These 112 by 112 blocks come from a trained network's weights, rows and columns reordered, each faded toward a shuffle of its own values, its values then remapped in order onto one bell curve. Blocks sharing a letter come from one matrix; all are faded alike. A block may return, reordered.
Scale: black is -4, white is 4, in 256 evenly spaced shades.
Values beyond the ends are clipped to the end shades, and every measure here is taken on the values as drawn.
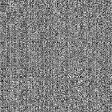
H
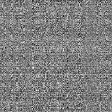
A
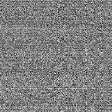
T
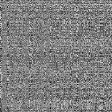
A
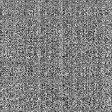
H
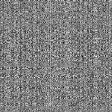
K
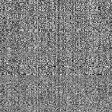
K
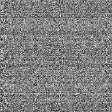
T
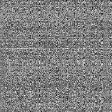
T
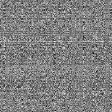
T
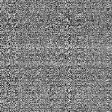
A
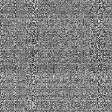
A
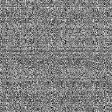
A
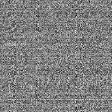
T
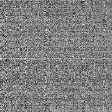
T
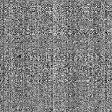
K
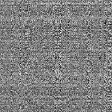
A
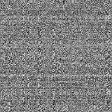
A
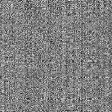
H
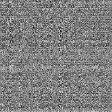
A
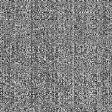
K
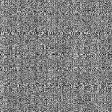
H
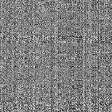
K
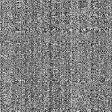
K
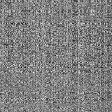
K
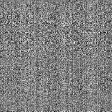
H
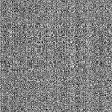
H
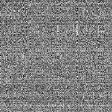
A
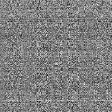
T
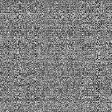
T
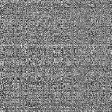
A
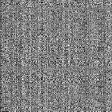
K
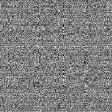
T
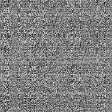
A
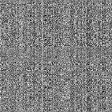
K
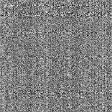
H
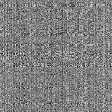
K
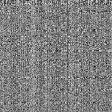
K
